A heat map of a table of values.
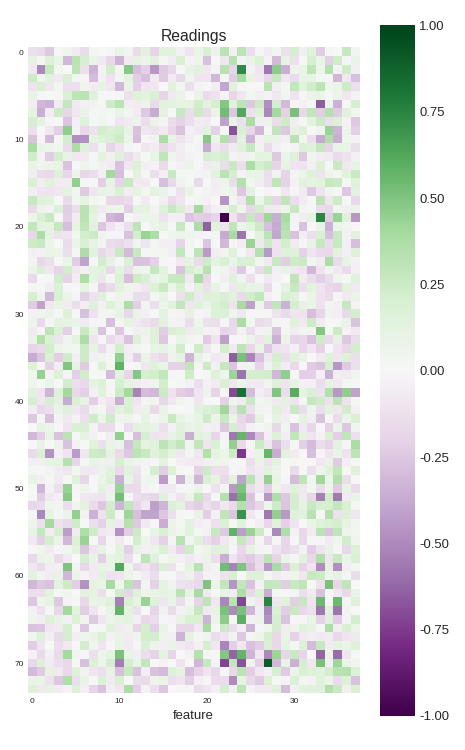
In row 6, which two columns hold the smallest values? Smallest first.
33, 27
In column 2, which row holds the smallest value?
46
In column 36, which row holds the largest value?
39
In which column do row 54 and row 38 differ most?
15
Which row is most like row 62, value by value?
34
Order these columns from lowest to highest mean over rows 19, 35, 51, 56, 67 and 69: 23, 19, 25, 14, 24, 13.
23, 25, 14, 13, 19, 24
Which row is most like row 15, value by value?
73
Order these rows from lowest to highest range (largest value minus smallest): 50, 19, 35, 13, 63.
13, 50, 35, 63, 19
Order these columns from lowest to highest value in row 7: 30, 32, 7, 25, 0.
25, 7, 0, 32, 30
